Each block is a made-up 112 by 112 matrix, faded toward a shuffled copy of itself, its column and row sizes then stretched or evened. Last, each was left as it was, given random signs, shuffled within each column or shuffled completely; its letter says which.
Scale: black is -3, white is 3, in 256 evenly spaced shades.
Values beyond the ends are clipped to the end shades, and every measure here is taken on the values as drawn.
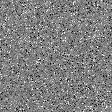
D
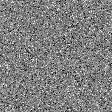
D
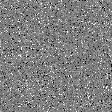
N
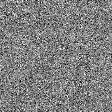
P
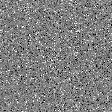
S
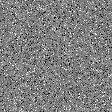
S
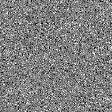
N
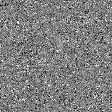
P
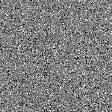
P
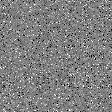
N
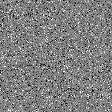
N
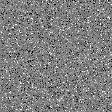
P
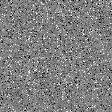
N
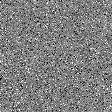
S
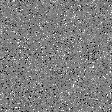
P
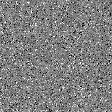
N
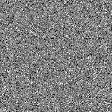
N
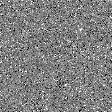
P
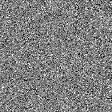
N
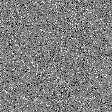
S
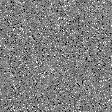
S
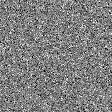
D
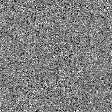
P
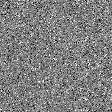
S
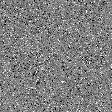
S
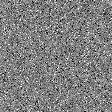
S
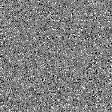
N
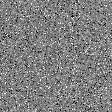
S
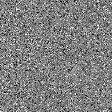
P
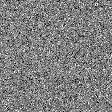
D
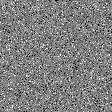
D
